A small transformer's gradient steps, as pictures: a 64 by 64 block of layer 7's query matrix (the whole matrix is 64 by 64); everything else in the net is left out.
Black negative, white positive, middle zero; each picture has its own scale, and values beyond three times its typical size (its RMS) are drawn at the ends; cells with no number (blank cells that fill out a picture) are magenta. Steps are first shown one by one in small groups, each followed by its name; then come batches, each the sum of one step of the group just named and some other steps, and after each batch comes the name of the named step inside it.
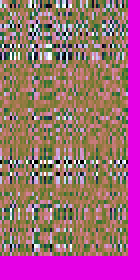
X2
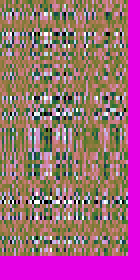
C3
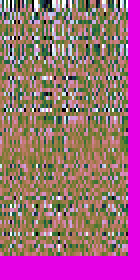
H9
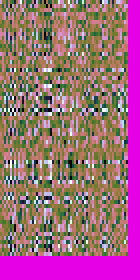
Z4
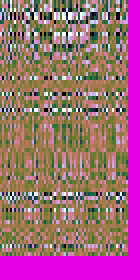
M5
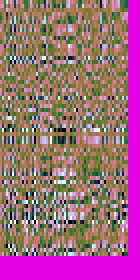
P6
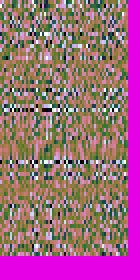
X2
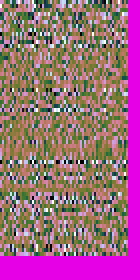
X2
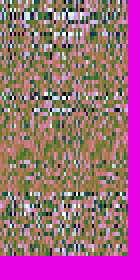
M5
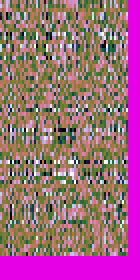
P6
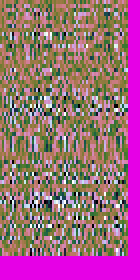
C3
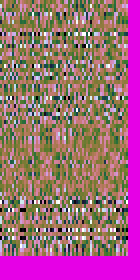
C3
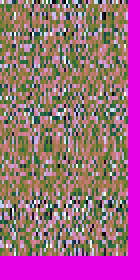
C3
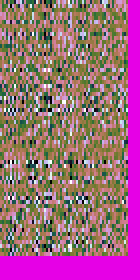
Z4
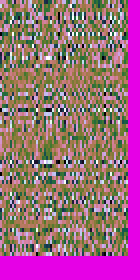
X2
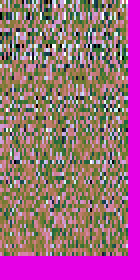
H9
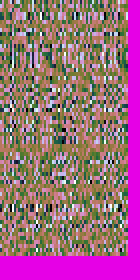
P6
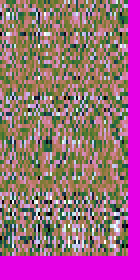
C3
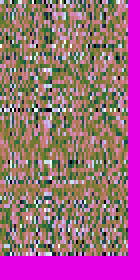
Z4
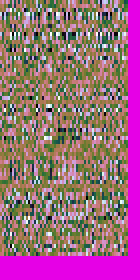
P6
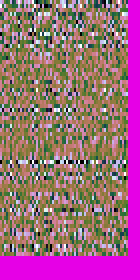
X2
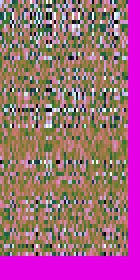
X2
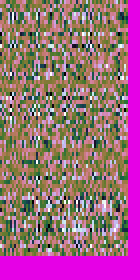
C3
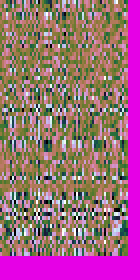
C3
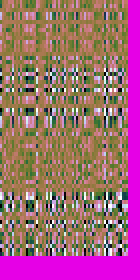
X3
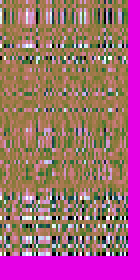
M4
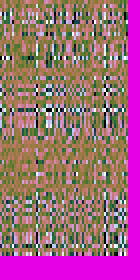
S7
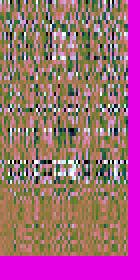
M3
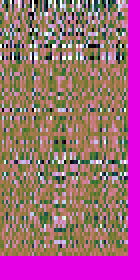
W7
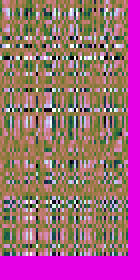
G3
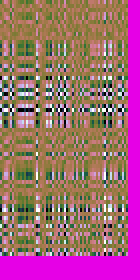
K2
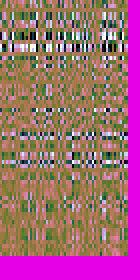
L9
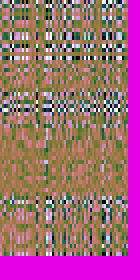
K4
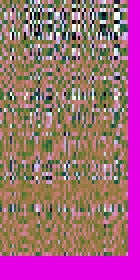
K2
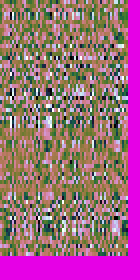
G3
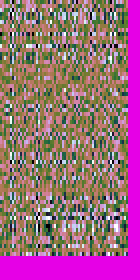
M4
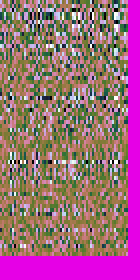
M3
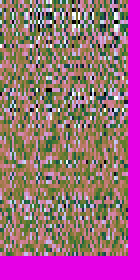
M4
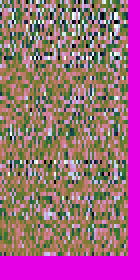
M3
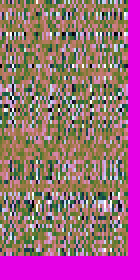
K2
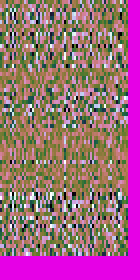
M4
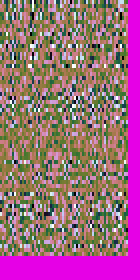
W7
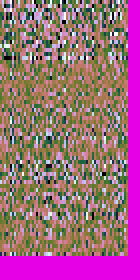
W7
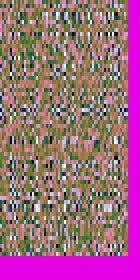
K2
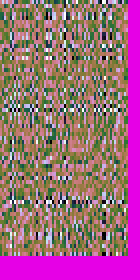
K4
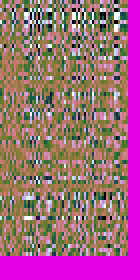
M4
